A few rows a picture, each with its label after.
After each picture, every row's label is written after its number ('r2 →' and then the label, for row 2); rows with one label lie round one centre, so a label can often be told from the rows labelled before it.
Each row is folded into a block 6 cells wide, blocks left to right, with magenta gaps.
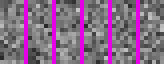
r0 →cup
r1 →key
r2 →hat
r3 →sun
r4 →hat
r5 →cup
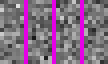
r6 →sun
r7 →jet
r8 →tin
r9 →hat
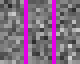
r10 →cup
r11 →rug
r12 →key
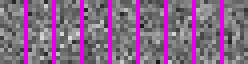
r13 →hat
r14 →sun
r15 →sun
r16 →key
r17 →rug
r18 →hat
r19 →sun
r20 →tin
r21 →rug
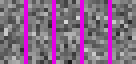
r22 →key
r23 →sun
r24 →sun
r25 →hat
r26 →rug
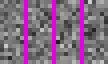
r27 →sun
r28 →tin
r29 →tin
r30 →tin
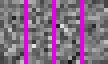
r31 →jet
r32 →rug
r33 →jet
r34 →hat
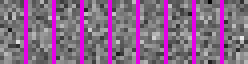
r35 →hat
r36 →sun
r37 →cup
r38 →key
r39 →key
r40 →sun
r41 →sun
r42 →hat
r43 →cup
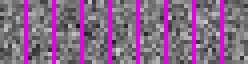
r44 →key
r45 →key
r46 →sun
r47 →tin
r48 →tin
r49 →tin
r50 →sun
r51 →rug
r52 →jet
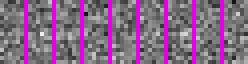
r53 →hat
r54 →sun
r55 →sun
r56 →hat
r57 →rug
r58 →sun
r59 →sun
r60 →hat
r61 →cup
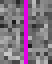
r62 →hat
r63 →tin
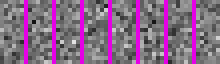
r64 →jet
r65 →key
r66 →cup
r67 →hat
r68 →jet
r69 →rug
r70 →tin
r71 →cup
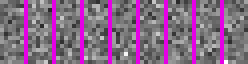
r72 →jet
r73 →tin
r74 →rug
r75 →hat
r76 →rug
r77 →sun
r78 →hat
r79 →jet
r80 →rug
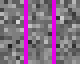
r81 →key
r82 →cup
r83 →tin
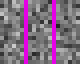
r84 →tin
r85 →key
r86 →hat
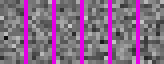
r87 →cup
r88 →rug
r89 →rug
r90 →sun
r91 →jet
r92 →rug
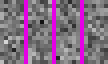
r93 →cup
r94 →hat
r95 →hat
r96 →jet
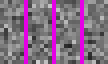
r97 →jet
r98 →tin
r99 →hat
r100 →rug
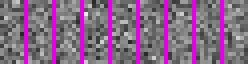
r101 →tin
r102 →rug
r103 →tin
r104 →cup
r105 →sun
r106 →key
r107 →cup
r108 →jet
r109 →jet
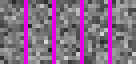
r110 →hat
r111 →hat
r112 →hat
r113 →key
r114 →tin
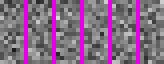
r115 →cup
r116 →hat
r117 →cup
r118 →rug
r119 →sun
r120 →rug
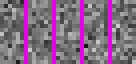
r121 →hat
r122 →tin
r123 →sun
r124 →tin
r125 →jet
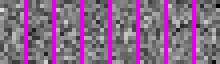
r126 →sun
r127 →tin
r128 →hat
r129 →hat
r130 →sun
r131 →rug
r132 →hat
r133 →hat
